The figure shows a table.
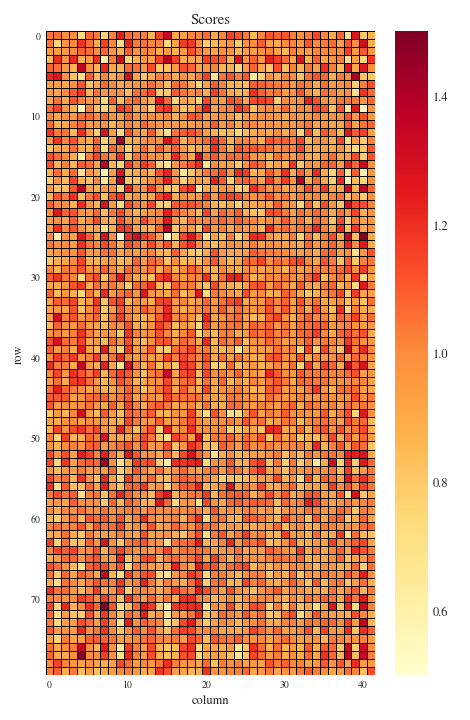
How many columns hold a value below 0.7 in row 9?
3
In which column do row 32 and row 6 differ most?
19
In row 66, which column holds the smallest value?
4
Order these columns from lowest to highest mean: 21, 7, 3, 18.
21, 3, 7, 18
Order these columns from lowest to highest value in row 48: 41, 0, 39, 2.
41, 0, 2, 39
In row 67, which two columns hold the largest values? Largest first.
7, 40
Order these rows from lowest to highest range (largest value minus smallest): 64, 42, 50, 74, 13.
64, 74, 42, 50, 13
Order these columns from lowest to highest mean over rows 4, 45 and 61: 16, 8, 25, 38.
25, 8, 16, 38
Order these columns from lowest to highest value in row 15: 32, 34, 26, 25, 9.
34, 26, 32, 25, 9
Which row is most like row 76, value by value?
77
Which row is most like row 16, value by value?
67
